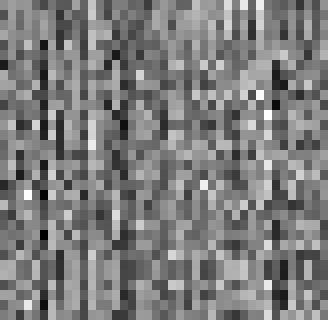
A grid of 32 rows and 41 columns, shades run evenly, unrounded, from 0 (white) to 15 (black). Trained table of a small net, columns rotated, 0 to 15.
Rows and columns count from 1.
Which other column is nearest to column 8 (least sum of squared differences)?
11
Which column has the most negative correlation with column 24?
10
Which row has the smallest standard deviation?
2
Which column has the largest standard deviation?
15
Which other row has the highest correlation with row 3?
4
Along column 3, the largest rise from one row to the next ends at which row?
16
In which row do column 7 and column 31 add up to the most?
22
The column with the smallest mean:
12
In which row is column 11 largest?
20
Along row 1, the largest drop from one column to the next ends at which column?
33
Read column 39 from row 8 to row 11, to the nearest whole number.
7 3 9 7
